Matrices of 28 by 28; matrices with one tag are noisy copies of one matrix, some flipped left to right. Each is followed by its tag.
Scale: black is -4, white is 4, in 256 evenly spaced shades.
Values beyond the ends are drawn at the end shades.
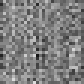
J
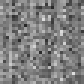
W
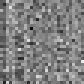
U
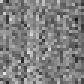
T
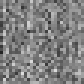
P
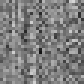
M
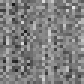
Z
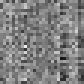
U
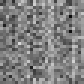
W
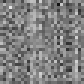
Z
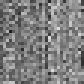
J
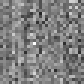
M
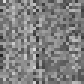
J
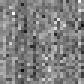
P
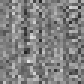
M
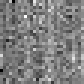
W
